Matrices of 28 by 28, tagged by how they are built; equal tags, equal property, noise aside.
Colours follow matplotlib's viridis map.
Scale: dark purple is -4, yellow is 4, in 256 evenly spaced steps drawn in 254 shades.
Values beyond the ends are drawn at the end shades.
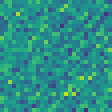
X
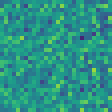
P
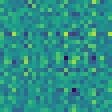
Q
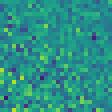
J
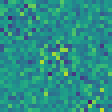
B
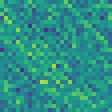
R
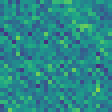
R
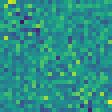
B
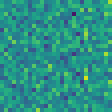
P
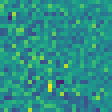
J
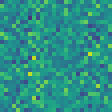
P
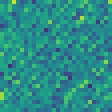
X
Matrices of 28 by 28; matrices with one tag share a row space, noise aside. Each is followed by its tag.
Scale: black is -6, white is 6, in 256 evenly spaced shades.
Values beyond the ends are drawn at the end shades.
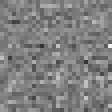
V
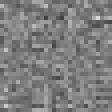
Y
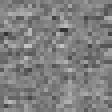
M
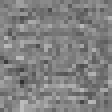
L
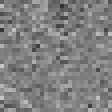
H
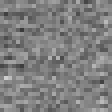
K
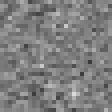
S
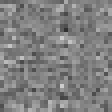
H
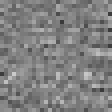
V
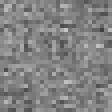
M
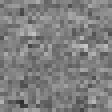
L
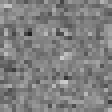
M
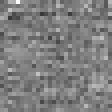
V
